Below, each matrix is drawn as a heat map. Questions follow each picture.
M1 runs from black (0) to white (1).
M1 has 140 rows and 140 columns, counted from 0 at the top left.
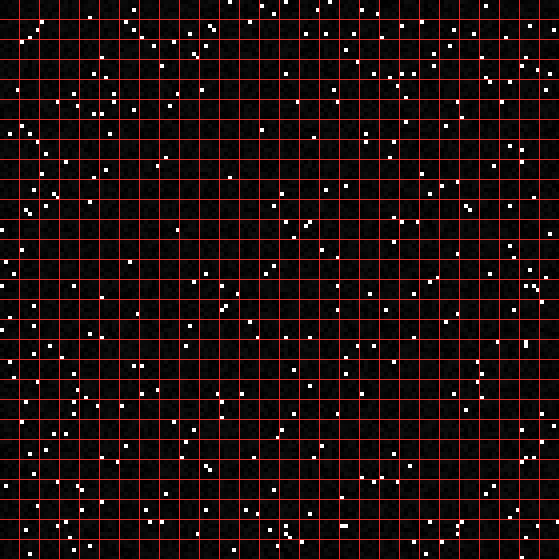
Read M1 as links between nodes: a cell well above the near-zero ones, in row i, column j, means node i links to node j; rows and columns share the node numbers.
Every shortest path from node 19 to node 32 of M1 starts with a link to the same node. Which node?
node 121
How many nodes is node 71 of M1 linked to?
6
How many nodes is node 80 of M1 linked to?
2
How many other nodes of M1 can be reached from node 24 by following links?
2
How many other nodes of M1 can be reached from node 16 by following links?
11
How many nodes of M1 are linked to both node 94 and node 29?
0
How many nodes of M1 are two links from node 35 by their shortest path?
8
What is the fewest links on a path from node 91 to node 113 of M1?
3
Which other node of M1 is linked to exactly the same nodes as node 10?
node 105
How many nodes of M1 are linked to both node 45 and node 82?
0
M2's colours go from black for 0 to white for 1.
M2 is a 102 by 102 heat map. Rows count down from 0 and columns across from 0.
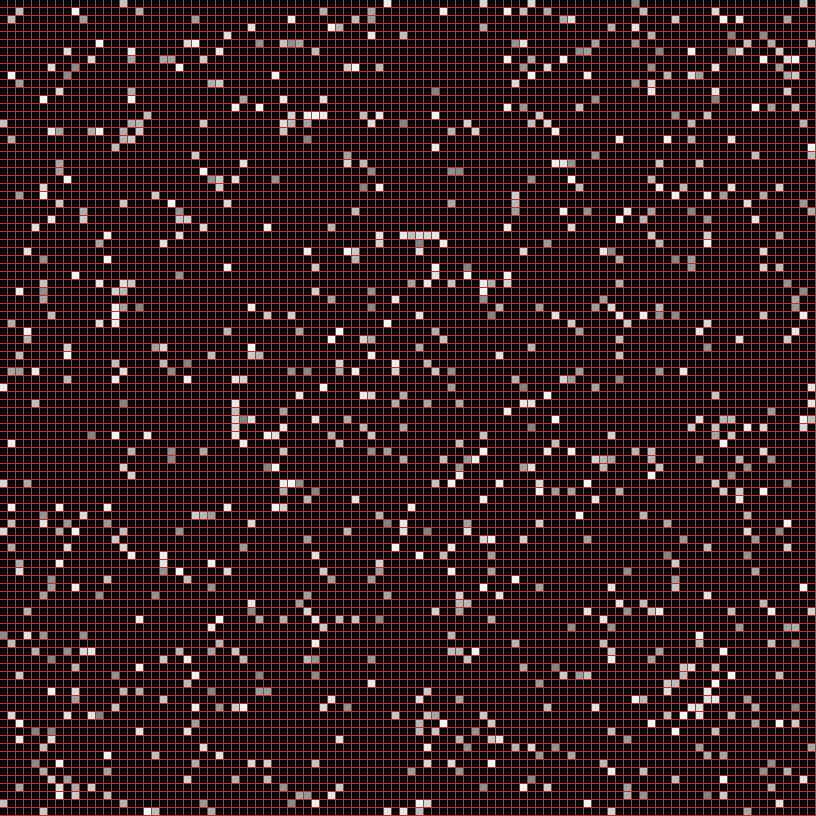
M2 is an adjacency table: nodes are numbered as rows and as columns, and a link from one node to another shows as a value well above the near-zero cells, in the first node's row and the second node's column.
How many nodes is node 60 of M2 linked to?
12
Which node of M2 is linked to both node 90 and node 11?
node 81
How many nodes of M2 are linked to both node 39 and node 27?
3
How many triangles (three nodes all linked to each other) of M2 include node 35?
8
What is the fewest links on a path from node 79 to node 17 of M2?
3
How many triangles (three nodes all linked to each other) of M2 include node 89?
4
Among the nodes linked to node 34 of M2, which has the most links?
node 54
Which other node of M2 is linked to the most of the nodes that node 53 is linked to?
node 15
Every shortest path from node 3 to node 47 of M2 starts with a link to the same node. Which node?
node 42
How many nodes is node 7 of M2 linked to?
11
